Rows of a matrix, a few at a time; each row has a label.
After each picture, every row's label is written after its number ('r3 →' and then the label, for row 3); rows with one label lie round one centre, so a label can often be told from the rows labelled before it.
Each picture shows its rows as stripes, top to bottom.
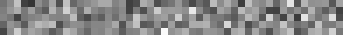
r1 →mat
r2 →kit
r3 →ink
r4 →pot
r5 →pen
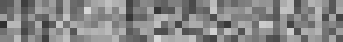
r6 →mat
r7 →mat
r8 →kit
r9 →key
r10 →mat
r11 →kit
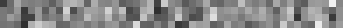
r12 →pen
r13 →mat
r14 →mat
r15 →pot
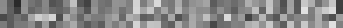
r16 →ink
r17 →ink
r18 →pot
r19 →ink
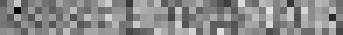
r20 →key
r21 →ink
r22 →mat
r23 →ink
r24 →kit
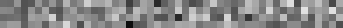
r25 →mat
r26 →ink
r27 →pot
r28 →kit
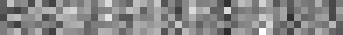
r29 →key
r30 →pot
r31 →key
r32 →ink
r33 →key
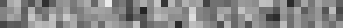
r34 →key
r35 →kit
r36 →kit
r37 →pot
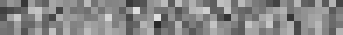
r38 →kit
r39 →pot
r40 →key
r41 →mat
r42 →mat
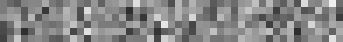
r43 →ink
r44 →kit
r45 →kit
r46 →pen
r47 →mat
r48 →pen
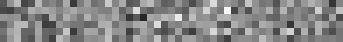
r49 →mat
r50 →pot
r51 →kit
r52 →key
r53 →mat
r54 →key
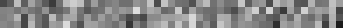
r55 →pen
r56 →ink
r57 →kit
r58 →kit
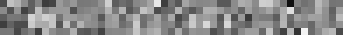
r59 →key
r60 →mat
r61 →pot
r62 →pot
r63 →ink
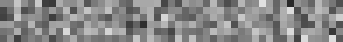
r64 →key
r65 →mat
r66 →pen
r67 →kit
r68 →mat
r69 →ink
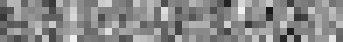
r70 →key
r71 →pen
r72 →pen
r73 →pot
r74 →key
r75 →ink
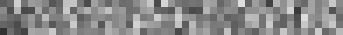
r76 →pen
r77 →mat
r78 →ink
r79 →ink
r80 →pot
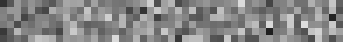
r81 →pen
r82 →kit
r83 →mat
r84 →ink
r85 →pen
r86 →pot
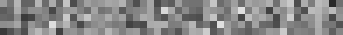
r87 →mat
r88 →pen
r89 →mat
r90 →kit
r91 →pot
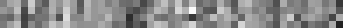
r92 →kit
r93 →kit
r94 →mat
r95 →kit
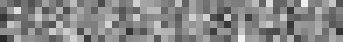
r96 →ink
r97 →key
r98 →pot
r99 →key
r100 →kit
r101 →pen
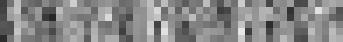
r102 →pen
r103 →key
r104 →key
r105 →pen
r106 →pen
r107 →pen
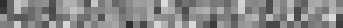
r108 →pen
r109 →pen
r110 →ink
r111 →kit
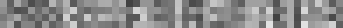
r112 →mat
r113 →ink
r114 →mat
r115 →ink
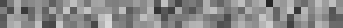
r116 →pen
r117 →mat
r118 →key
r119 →key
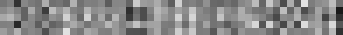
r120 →ink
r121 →kit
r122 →kit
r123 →ink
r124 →kit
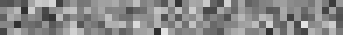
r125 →pot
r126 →kit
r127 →key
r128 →ink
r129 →pen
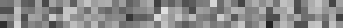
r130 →mat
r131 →pen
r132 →kit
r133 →pen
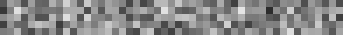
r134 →kit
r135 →pen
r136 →kit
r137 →pot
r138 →mat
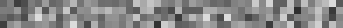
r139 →ink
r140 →mat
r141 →pot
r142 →pen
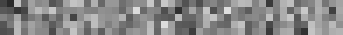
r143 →pen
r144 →pot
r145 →mat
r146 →pen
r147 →pen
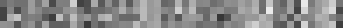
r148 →ink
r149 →ink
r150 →key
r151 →ink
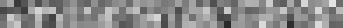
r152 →ink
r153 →pot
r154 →key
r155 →key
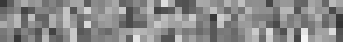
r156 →pen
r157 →mat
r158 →kit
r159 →kit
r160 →ink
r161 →ink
